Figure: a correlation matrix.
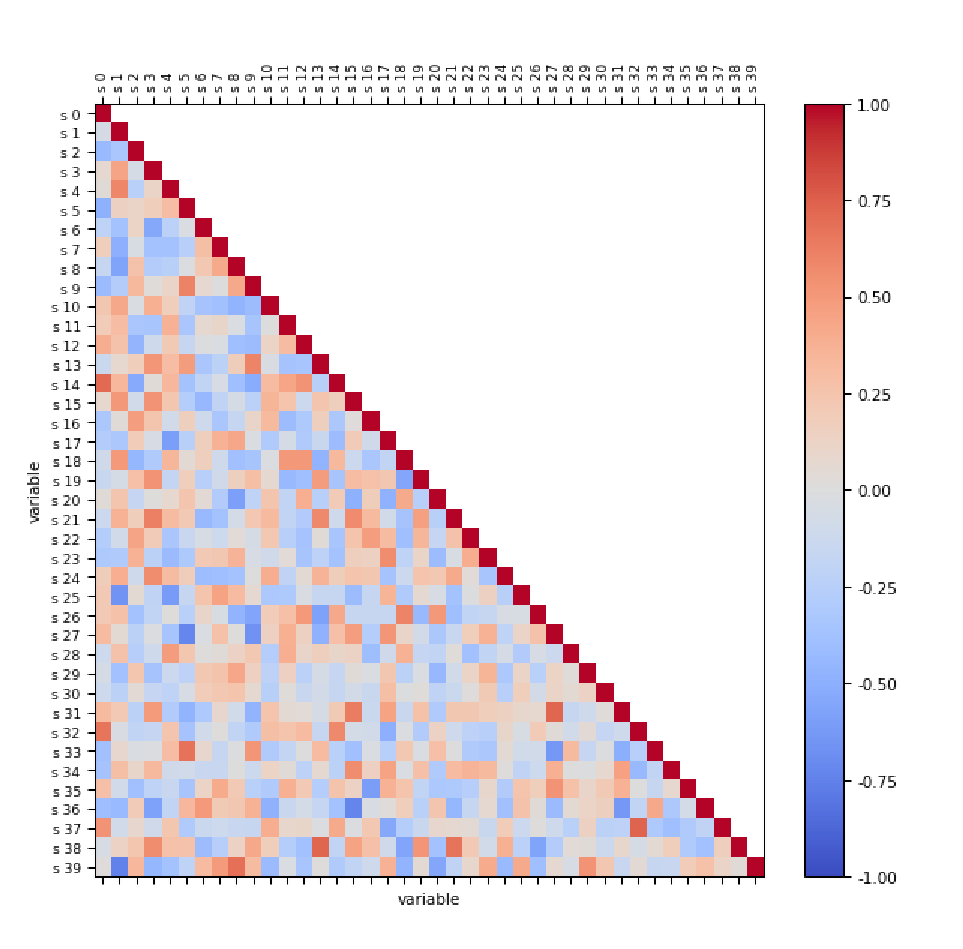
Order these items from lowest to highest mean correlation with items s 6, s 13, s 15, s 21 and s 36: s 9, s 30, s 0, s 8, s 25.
s 0, s 25, s 30, s 8, s 9
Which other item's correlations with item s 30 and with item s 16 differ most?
s 35
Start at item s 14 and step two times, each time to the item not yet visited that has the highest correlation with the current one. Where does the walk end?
s 32
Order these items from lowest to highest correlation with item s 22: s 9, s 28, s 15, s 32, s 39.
s 28, s 32, s 9, s 39, s 15
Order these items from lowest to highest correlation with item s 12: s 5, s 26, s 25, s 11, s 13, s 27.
s 13, s 5, s 25, s 27, s 11, s 26
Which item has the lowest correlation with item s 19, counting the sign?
s 18
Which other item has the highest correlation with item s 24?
s 3
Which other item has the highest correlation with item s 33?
s 5
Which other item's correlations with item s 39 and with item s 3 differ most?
s 1
